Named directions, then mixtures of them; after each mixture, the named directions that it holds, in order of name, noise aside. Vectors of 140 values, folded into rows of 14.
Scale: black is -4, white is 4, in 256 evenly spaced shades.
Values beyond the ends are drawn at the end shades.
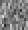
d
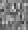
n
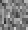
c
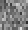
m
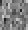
c, d.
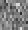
m.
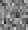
c.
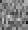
c, m, n.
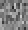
n.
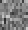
c, d, n.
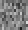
m, n.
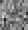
c, d, n.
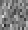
d.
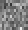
m.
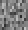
d, n.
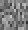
d, m, n.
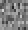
n.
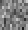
c, d.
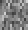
c, d, m.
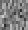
d.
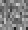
c, m.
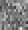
m.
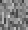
c, n.
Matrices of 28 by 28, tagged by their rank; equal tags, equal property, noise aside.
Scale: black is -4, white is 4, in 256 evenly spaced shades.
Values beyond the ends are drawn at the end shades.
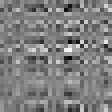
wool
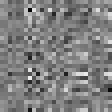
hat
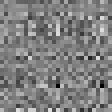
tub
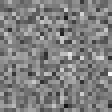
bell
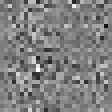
bell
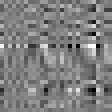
wool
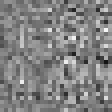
tub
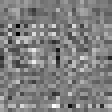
tub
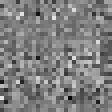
bell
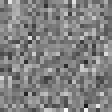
bell
